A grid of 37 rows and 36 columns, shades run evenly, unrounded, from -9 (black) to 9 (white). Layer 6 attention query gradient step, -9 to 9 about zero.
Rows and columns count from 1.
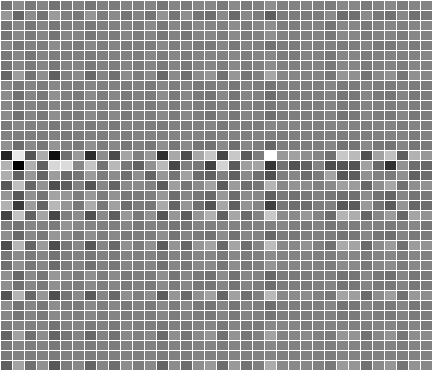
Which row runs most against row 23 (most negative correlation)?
14
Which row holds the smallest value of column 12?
17
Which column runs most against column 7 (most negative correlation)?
16
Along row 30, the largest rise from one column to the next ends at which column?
2
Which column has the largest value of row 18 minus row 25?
1
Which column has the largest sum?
23
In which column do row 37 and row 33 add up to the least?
5
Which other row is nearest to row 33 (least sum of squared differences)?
13
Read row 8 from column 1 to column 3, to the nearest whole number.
-2 2 -1
